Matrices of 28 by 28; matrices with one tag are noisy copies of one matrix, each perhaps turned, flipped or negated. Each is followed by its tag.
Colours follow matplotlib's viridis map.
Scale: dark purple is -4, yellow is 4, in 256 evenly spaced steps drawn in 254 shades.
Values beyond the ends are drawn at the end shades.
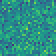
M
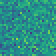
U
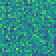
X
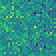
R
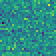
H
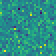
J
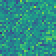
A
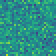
H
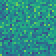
U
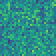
H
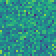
R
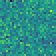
H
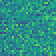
A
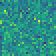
J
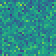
R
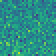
A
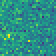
U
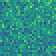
R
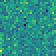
J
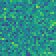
J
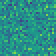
M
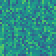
H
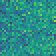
R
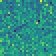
A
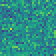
H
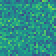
H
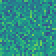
A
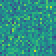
H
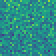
U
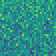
A
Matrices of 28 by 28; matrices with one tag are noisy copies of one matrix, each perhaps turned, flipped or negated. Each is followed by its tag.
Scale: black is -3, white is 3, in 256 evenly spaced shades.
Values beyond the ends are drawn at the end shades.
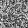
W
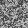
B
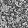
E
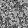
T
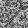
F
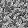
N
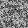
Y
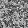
Y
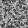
N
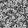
N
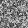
E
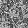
B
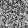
W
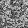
B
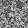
E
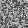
T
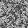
N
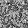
B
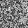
E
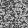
W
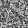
F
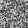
B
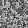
F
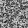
F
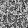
W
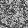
Y
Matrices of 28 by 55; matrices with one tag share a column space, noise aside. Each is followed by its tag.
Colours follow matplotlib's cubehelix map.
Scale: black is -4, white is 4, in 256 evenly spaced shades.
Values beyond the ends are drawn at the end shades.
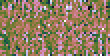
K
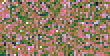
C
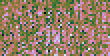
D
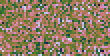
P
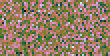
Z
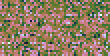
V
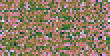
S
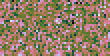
V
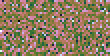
S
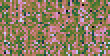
D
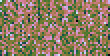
D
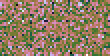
Z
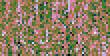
D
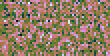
V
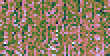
D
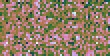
C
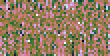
K
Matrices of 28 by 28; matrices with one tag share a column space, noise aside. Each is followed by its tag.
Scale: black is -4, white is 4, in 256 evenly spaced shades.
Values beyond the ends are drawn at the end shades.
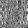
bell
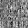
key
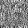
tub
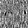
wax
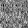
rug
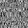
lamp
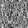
rug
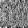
tub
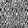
lamp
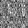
rug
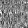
wax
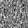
rug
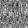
rug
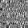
lamp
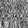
key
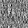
rug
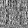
bell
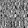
key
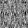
wax
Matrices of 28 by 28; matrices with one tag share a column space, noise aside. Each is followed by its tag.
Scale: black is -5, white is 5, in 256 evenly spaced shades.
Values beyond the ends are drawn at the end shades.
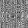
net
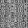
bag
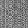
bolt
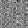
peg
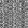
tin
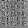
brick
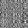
peg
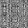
bag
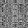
bag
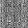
bag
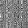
net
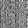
peg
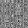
bag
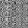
brick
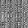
net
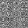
brick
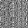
brick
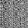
brick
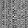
bolt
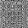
brick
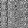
brick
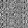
peg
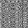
tin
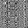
brick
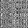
peg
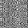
brick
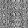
peg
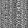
bolt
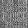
net
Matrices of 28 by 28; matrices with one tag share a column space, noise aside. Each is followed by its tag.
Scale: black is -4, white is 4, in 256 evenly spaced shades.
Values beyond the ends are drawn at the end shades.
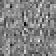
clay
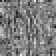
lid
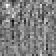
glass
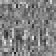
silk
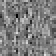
lid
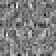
clay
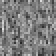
lid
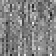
glass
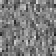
silk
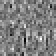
silk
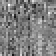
glass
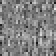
silk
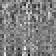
glass
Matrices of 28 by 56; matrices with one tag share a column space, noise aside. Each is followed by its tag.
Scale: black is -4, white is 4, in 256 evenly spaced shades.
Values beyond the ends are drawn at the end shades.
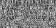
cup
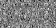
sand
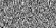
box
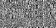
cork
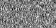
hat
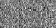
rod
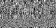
cork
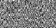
box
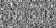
sand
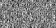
sand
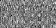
hat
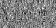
cup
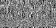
cork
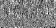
cork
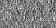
cup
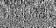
cork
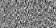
box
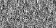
cup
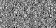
rod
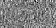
sand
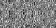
sand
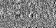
cork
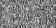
hat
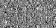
hat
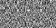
box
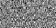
box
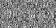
sand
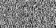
hat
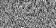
box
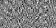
box
